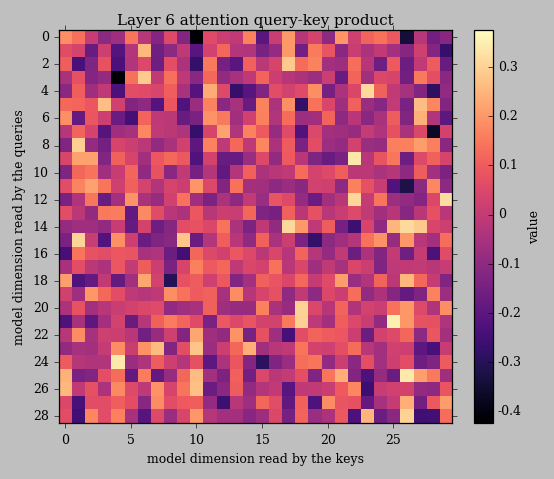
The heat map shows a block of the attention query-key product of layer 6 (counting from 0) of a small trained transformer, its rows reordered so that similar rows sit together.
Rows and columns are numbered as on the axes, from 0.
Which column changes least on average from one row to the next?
16
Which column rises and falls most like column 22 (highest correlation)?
8
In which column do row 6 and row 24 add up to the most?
0
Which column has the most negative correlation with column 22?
26
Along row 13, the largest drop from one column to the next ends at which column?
5
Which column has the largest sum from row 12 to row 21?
18
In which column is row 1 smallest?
29
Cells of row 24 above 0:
13
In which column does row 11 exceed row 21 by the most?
2
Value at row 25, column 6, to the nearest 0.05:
0.15
